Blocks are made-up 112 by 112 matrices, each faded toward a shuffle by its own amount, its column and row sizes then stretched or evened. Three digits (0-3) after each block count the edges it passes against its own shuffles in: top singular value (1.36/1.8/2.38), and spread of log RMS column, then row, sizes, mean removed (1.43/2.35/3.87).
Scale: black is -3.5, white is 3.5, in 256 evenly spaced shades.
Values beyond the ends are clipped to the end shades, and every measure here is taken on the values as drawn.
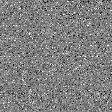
1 0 2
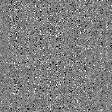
0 2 1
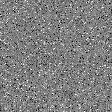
1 0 0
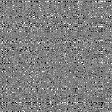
3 1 2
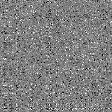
2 1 1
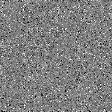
0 1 1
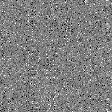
2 1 0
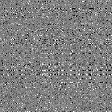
3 1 2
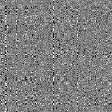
3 2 1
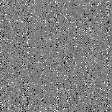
1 2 1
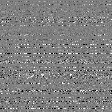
1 0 3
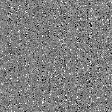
0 2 0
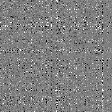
1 2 2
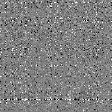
2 2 2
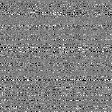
1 1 3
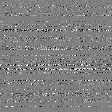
1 0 3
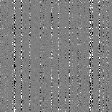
3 3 1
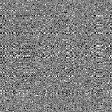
3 1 2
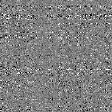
1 2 2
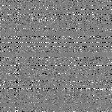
2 1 3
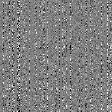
1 3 1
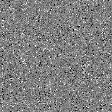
1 1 0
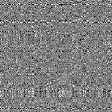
3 1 2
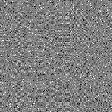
3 0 0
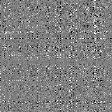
2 2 2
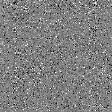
1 1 1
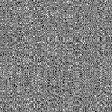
3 1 0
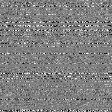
2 0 3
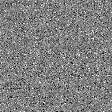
1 0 1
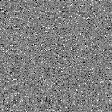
2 0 1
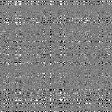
3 2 3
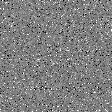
0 0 1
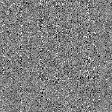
1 2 1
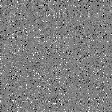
2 1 1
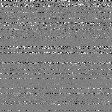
1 0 3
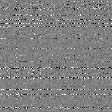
3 1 3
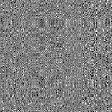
3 2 0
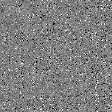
0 2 1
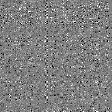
2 2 2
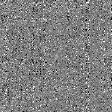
0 2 1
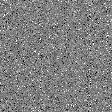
0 1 0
